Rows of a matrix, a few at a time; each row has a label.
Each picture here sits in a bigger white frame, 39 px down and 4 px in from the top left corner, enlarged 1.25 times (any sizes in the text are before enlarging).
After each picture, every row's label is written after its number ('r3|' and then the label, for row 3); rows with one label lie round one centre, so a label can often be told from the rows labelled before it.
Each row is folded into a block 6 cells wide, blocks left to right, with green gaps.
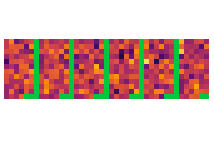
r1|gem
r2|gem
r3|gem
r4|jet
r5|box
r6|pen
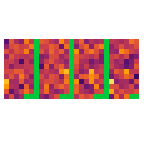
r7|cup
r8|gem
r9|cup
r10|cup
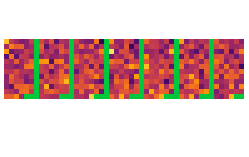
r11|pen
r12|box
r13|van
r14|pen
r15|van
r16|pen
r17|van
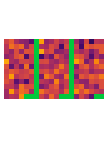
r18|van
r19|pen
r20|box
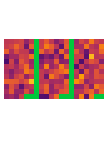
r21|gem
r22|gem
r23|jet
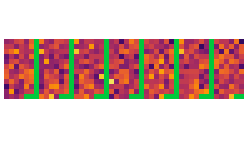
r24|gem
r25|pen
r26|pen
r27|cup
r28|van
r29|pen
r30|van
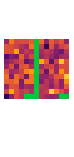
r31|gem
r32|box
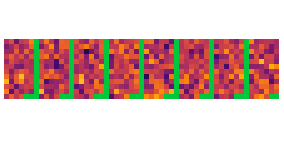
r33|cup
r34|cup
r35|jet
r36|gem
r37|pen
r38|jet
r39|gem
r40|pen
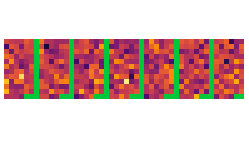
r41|cup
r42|box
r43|gem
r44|pen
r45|gem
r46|van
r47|box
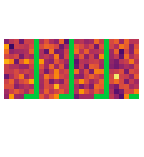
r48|box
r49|van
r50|gem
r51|jet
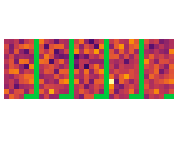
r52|box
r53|box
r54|gem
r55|cup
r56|box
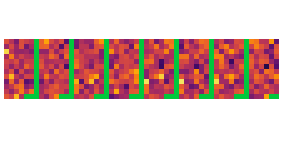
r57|pen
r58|van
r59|cup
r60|gem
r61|cup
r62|cup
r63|cup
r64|van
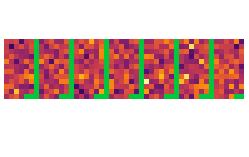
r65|box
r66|box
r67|jet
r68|cup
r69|cup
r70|jet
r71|van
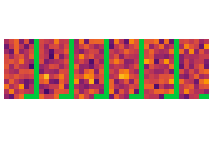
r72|van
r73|jet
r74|cup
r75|cup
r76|box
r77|gem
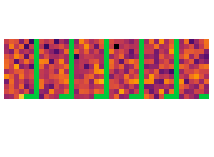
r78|van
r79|box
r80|gem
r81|box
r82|jet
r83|cup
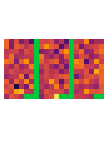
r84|box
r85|van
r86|box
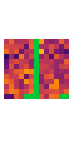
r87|gem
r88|pen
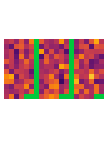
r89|jet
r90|pen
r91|cup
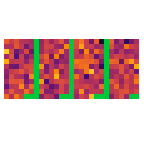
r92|pen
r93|cup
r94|van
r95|box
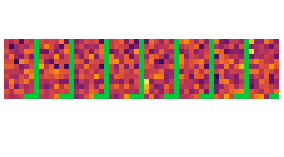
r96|box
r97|van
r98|van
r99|van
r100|cup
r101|van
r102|pen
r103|pen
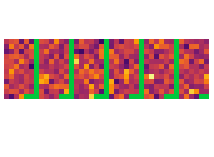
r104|van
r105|jet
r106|van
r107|cup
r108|jet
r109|box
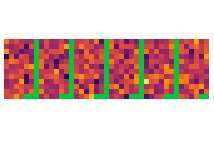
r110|pen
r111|cup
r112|van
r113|box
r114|gem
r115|jet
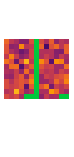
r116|box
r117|box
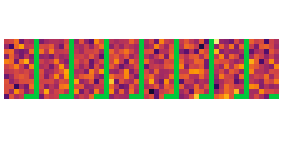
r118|box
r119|gem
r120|cup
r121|cup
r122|jet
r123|van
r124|pen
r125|box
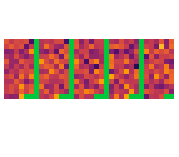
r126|van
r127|van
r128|box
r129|van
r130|gem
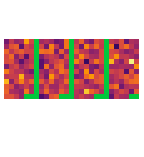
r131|cup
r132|gem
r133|box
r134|box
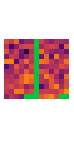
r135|box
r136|pen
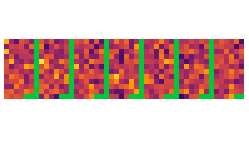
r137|pen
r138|box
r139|van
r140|jet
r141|jet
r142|gem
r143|van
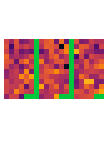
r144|box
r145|van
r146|pen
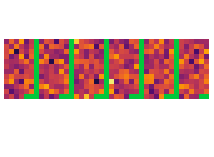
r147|jet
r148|box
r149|pen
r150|cup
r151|jet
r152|box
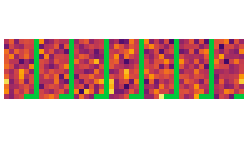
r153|cup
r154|pen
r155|box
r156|cup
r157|van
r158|van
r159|box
